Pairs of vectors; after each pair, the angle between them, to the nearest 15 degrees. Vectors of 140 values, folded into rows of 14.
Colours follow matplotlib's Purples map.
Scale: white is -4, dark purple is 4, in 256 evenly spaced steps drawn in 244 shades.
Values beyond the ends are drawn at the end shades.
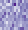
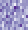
135 degrees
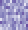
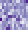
120 degrees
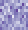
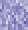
90 degrees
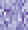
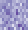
75 degrees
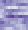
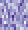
75 degrees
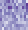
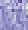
135 degrees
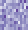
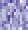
120 degrees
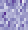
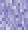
105 degrees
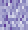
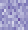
90 degrees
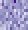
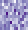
150 degrees
